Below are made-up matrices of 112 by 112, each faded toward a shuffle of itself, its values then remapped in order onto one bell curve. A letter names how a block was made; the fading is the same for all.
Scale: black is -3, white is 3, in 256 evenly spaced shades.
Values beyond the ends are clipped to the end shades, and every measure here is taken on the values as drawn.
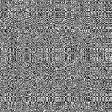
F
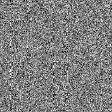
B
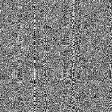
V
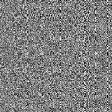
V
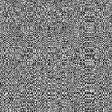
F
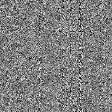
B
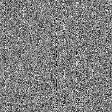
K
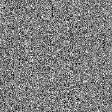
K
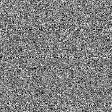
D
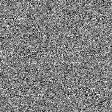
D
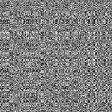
F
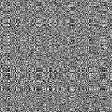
F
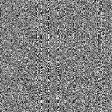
V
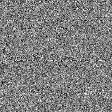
D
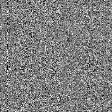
B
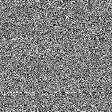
D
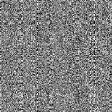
V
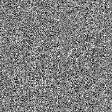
B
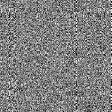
V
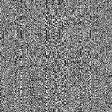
V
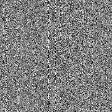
K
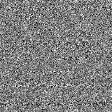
D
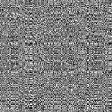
F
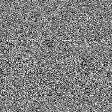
D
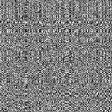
F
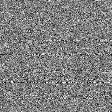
D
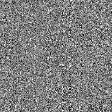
B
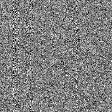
K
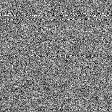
D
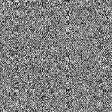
V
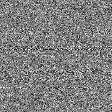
D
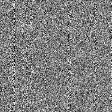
K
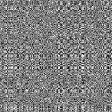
F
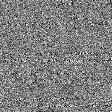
D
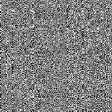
V
